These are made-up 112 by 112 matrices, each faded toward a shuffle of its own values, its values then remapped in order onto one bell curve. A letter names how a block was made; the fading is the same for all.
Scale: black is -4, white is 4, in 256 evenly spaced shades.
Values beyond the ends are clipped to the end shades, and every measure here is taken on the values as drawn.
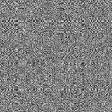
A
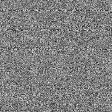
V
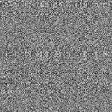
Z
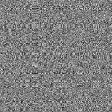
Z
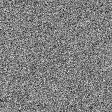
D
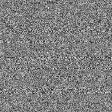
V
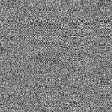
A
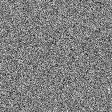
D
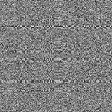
A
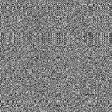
A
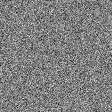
D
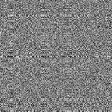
A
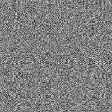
Z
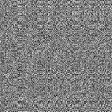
A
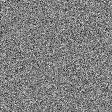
D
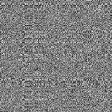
A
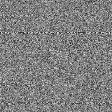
V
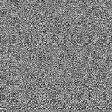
Z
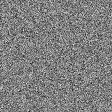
D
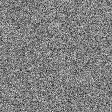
D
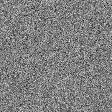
D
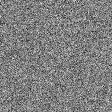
D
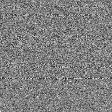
V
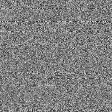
V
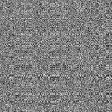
A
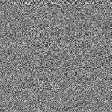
Z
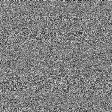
V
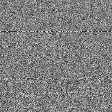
V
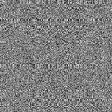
A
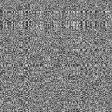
A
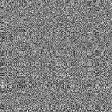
A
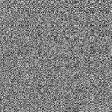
A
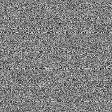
V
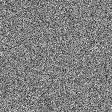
D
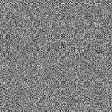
A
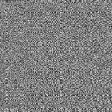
A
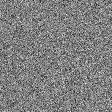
D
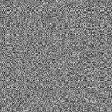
A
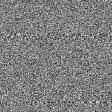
V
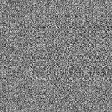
Z
